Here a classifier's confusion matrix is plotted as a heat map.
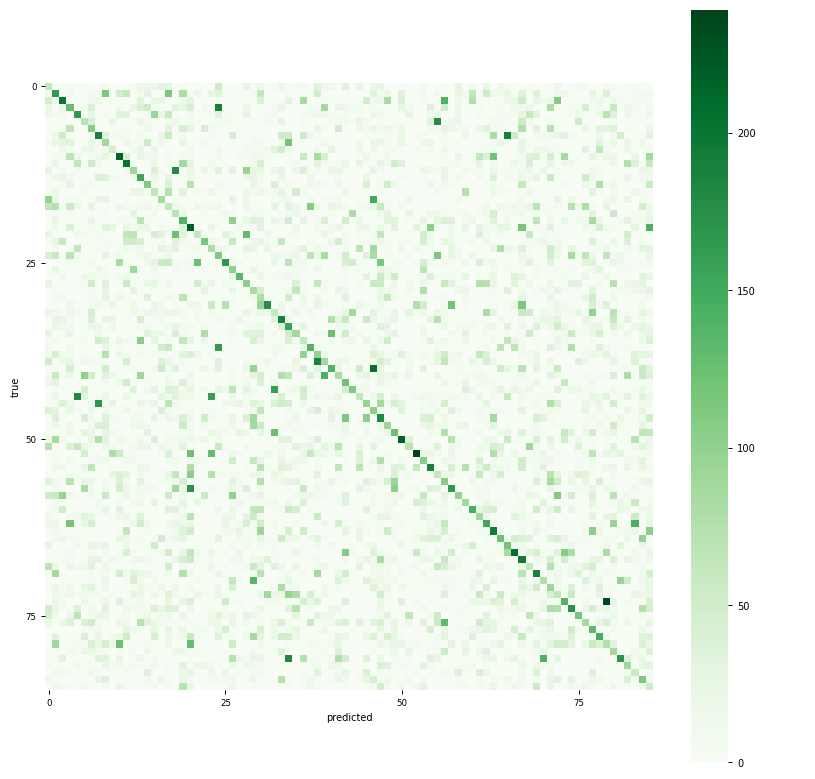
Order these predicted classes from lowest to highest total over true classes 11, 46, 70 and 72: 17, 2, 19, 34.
2, 17, 19, 34
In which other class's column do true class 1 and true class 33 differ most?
17
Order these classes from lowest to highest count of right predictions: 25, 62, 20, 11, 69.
62, 25, 69, 11, 20
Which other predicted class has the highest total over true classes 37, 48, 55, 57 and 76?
20
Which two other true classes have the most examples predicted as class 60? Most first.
2, 1
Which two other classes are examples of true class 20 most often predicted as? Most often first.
85, 67
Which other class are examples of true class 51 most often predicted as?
68
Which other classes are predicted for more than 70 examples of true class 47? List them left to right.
29, 42, 45, 63
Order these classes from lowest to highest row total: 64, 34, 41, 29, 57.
29, 34, 64, 57, 41
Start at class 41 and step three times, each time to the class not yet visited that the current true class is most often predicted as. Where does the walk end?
36
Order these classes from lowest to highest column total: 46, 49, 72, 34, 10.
49, 10, 72, 46, 34
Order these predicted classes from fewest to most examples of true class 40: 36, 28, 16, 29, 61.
61, 28, 36, 16, 29
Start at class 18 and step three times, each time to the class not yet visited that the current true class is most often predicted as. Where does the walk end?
77
